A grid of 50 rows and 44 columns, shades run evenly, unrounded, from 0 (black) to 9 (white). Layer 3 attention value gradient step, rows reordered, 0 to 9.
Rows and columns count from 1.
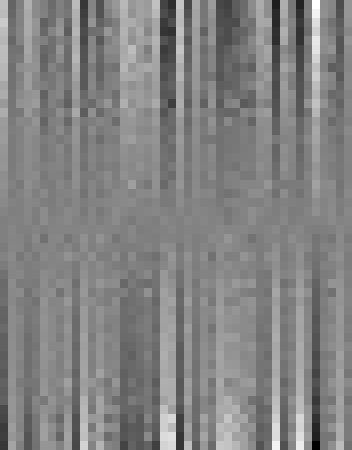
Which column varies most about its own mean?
40
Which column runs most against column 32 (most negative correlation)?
5
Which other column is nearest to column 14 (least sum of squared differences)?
41
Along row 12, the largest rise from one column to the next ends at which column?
23
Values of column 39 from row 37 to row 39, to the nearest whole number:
5 5 5
